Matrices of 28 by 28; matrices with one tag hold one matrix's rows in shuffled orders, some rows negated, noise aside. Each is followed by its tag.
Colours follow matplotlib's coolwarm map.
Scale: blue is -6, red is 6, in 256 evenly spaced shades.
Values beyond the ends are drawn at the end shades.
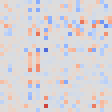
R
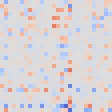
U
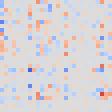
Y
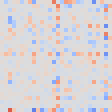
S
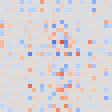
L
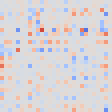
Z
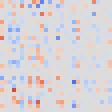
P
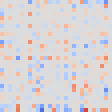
Z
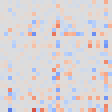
S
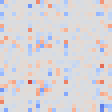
Y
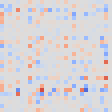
Z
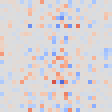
L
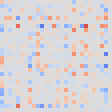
Z
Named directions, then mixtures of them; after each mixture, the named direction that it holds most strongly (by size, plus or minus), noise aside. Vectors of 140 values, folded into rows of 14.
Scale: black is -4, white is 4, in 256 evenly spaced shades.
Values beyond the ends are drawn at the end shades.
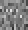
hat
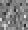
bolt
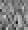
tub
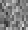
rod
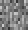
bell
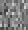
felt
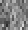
rod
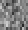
rod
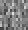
felt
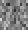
bolt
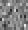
bolt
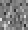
bolt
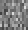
felt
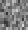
rod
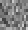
rod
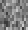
rod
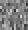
hat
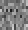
hat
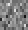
bolt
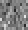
bolt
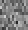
tub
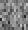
bolt
